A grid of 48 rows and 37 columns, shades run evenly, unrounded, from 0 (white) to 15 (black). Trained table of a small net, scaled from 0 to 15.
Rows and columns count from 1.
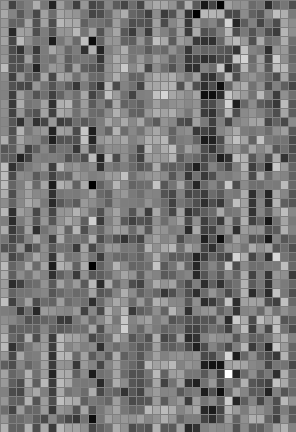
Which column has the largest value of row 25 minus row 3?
34
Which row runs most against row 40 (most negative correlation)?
36
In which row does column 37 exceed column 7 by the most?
6
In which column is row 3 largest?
30
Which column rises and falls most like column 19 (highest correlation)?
24
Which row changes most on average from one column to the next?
42
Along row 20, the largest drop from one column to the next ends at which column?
33
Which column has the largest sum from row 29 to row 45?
7
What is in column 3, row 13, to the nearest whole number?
6
